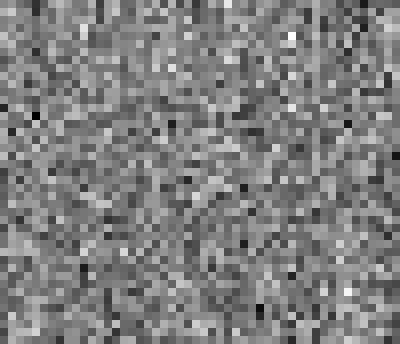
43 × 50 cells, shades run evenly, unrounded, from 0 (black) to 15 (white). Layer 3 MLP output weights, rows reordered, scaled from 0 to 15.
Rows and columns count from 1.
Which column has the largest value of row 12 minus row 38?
14
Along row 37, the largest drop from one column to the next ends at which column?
42
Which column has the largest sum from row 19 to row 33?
5
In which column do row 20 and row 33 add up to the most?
43
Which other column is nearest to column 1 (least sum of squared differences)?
18
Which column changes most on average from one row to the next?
37
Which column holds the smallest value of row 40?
33
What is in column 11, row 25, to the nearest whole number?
11
